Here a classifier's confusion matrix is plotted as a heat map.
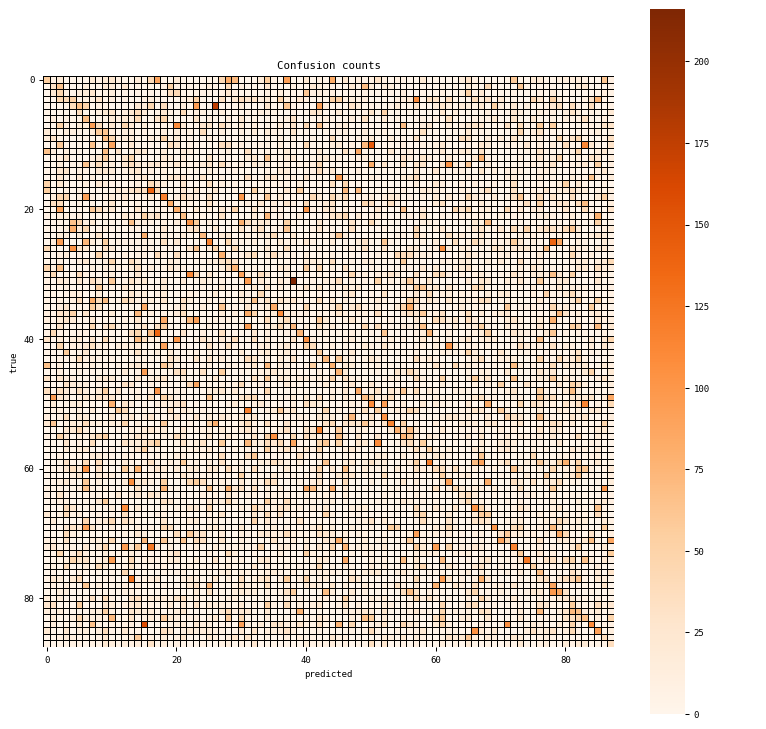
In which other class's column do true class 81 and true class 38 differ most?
31
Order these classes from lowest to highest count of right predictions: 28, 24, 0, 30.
28, 0, 24, 30
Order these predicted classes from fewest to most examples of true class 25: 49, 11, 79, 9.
11, 49, 9, 79
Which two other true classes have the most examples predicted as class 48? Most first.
11, 17
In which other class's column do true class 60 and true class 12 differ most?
6
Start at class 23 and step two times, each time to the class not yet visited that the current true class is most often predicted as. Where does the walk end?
26
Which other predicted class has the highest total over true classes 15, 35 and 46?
45
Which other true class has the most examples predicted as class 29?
0
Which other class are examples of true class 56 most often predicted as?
51
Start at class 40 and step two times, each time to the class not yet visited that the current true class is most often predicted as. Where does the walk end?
2
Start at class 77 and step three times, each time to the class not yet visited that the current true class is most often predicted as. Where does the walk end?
68
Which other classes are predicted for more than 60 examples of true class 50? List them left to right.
10, 52, 68, 83
